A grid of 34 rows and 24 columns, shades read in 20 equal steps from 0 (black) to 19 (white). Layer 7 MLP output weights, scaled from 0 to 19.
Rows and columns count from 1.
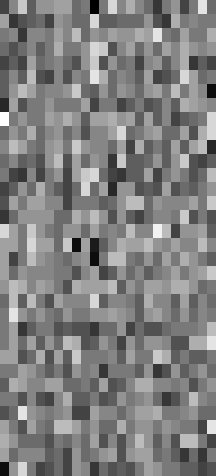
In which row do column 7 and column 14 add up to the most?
12
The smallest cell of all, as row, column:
1, 11
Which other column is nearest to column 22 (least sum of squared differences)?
16
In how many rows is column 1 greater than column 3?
17
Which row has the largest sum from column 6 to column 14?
9
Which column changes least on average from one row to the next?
7
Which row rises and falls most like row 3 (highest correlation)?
26
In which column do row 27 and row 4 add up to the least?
18
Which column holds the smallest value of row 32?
24
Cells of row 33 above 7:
18
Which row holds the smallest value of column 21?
33
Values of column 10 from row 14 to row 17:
16 9 11 8
